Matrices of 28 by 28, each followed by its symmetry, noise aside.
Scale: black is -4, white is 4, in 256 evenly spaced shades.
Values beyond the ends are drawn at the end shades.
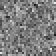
same after a half turn.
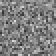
antisymmetric.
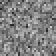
symmetric.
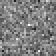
symmetric.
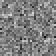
same after a half turn.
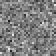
symmetric.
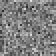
antisymmetric.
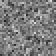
no symmetry.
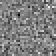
antisymmetric.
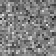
no symmetry.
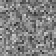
antisymmetric.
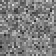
antisymmetric.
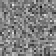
antisymmetric.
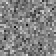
same after a half turn.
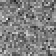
antisymmetric.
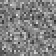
antisymmetric.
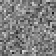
symmetric.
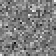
symmetric.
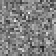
antisymmetric.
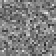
same after a half turn.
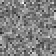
same after a half turn.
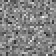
same after a half turn.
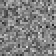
no symmetry.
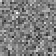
symmetric.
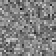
antisymmetric.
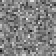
same after a half turn.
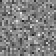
same after a half turn.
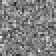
no symmetry.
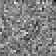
no symmetry.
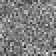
antisymmetric.
